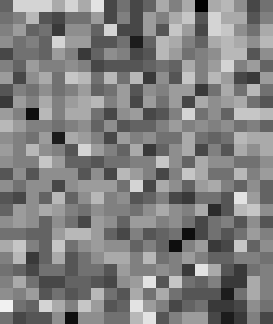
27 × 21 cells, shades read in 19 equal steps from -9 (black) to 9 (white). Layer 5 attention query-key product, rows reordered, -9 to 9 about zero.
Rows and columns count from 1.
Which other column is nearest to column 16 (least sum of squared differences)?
10
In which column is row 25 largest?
8
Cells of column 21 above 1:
7
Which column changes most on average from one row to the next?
15
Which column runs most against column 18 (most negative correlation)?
11
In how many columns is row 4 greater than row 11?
11
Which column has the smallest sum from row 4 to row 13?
12
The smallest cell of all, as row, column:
1, 16
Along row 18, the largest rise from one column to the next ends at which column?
19
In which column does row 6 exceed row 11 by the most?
18
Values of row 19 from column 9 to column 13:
1 -2 2 2 0
